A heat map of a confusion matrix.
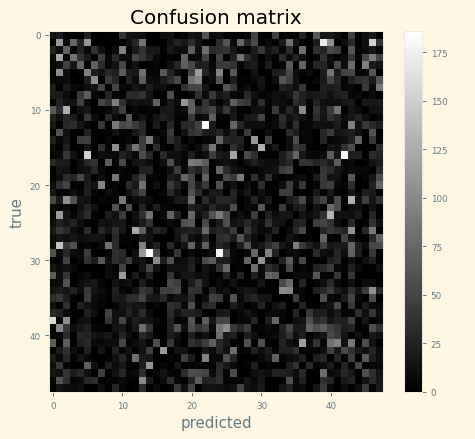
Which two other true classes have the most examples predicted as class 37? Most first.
39, 38
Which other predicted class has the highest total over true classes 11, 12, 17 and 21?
22
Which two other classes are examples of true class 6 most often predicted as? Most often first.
21, 20
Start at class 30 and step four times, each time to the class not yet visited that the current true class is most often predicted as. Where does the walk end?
27
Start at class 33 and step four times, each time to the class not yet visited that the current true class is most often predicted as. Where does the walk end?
1
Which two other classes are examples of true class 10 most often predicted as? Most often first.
2, 36
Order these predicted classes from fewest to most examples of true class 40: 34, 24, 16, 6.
16, 6, 34, 24
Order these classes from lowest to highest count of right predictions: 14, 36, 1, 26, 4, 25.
36, 26, 25, 4, 14, 1
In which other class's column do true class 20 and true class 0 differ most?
7
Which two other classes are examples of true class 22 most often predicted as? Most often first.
43, 2
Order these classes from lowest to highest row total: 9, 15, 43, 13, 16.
13, 43, 15, 9, 16
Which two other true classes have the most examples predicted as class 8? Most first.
28, 17
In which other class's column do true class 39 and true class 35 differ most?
25
